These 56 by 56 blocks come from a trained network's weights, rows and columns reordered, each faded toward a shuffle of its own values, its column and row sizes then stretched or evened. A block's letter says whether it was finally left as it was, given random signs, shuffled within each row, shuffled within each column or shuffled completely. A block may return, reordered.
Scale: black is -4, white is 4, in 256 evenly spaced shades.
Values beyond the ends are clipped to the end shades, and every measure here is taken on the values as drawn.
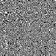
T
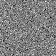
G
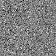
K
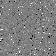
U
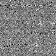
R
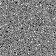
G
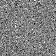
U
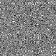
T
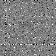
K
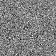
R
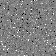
G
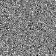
K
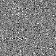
K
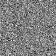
R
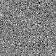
K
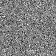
G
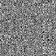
T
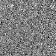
K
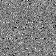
R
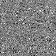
R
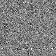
K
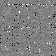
T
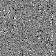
U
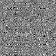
T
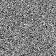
G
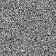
K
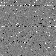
R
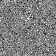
G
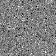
U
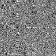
T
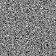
K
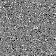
R
